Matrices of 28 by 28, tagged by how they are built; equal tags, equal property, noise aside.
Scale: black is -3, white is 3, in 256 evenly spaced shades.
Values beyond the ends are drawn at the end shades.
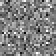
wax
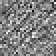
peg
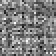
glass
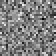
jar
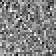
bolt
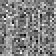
glass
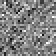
peg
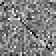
bolt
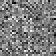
wax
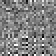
wax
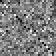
bolt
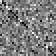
bolt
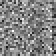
jar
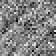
peg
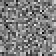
jar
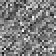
peg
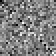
bolt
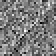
peg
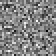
jar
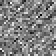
peg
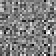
wax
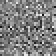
wax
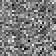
jar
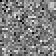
bolt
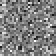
jar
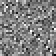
bolt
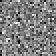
jar
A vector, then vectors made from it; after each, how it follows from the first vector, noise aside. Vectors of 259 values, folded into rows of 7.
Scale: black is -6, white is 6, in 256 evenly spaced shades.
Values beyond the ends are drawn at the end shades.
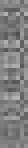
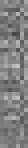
copied.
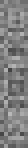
reversed, negated.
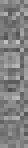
copied.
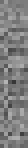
reversed, negated.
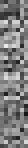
wrapped around, scaled up.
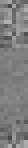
wrapped around, partly zeroed.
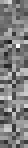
wrapped around, scaled up.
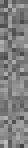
wrapped around, negated.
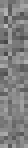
wrapped around, negated.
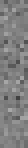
negated, partly zeroed.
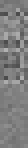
negated, partly zeroed.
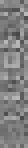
copied.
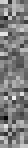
wrapped around, scaled up.
